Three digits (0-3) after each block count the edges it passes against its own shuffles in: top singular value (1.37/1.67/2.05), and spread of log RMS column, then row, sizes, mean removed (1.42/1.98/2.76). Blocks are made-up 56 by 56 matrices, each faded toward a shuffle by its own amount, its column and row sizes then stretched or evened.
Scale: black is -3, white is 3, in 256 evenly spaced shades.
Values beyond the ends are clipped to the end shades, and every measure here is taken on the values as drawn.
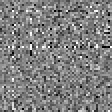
1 2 2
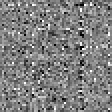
2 2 1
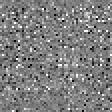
1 0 2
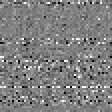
2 0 3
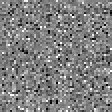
2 1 0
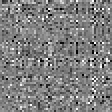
3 2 2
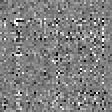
2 2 2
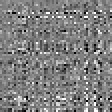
3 3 3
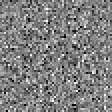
1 1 0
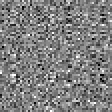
3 1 1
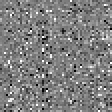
1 2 1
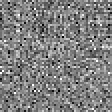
2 1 0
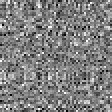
3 1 1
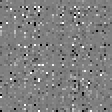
0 2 2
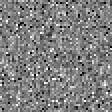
1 0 0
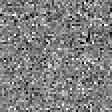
0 1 2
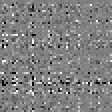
1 2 3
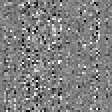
1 3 0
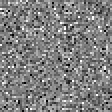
1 0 0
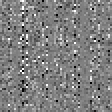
0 3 0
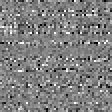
1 0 3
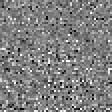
1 0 2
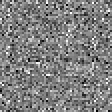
2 1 0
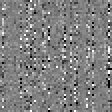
0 3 0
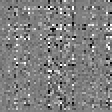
0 3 2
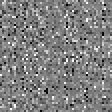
2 2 0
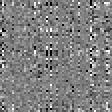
3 3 2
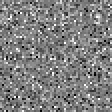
1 0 0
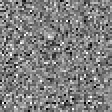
1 1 1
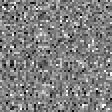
2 0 1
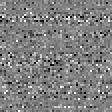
0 0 3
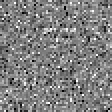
2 0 0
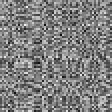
3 0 2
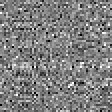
2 0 1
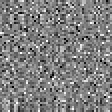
3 0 0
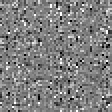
0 3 0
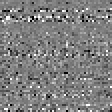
2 1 3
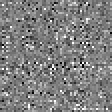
1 2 2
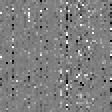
1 3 0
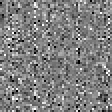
2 2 0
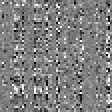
3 3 0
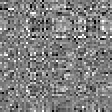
3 1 2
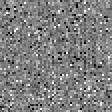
1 1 0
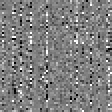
2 3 0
